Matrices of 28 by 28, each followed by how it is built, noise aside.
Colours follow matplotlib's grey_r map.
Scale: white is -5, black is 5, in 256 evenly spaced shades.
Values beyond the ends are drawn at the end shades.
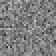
noise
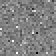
sparse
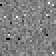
sparse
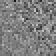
upper triangular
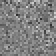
upper triangular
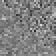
upper triangular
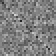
diagonal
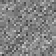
Hankel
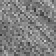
Toeplitz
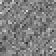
Hankel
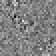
block diagonal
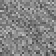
Toeplitz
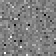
sparse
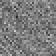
Toeplitz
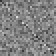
diagonal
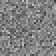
noise
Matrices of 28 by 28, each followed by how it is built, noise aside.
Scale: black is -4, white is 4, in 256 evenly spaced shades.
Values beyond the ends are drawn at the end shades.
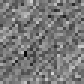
Hankel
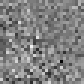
lower triangular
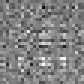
low rank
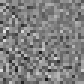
lower triangular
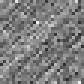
Hankel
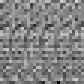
repeating columns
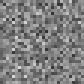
repeating rows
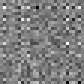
low rank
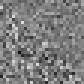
lower triangular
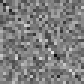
diagonal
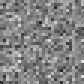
repeating rows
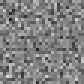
repeating columns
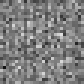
blocks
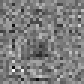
low rank
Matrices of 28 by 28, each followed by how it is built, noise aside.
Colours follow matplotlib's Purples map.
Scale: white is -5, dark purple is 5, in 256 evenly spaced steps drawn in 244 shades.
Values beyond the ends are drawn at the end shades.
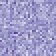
noise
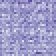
blocks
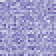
blocks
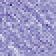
Toeplitz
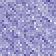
Toeplitz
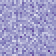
repeating rows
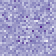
uneven rows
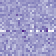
uneven rows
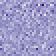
uneven rows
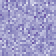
noise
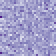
repeating rows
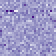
uneven rows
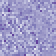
lower triangular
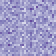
repeating rows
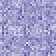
blocks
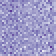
repeating rows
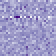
uneven rows
